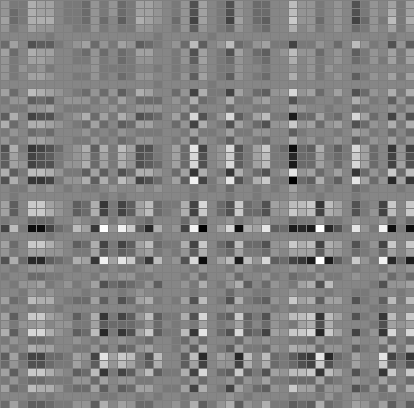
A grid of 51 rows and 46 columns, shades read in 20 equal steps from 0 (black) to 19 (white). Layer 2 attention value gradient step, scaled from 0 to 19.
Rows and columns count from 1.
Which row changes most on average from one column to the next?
29
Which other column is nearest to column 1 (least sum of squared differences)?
38
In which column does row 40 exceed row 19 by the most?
33
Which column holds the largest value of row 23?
22
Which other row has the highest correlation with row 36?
41
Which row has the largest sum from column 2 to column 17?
12
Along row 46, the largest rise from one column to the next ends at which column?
36
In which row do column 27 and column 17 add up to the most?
42
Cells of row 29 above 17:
5
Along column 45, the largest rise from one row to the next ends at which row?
23
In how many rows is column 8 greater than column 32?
11
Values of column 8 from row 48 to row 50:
9 9 10
